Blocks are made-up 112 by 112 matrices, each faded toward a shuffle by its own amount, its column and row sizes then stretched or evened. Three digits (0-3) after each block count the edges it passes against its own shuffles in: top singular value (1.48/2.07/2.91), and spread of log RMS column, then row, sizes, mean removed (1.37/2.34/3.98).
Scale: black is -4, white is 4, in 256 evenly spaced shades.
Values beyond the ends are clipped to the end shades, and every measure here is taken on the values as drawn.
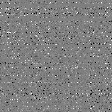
1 1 2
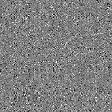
2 1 1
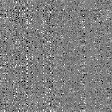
2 2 1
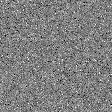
0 0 0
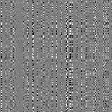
3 3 1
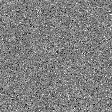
0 0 1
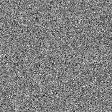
0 0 1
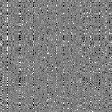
3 2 1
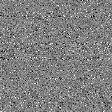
1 0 2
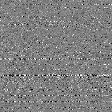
2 0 2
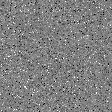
0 0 0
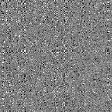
2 2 1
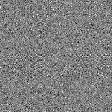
2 0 1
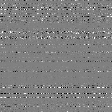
2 1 3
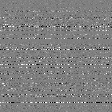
2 0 3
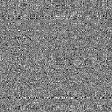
2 1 2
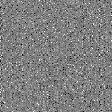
2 1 0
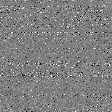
0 0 2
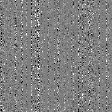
1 3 0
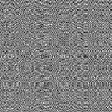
3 1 2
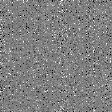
1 2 1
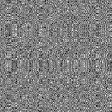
3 2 0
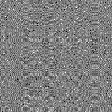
3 0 0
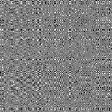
3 2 2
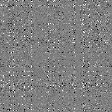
0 2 2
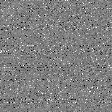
1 0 2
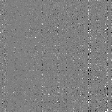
2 2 1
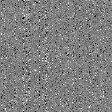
1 2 0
